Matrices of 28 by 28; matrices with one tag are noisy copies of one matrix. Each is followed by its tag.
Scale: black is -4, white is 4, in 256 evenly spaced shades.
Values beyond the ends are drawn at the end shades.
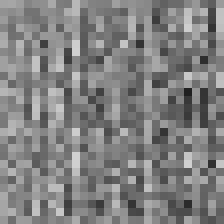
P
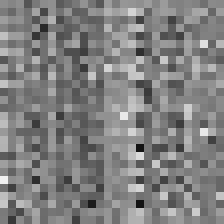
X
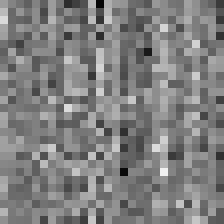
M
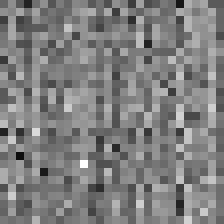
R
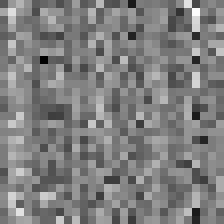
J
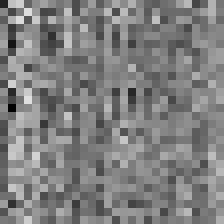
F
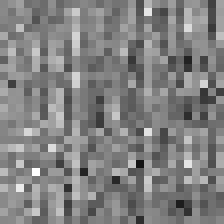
P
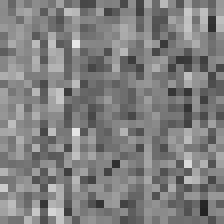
P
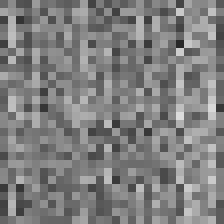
R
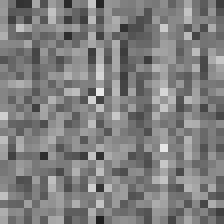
M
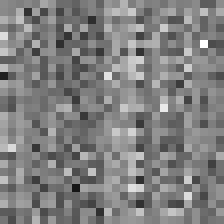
X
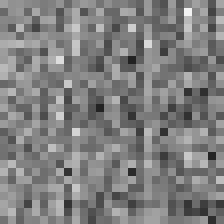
P
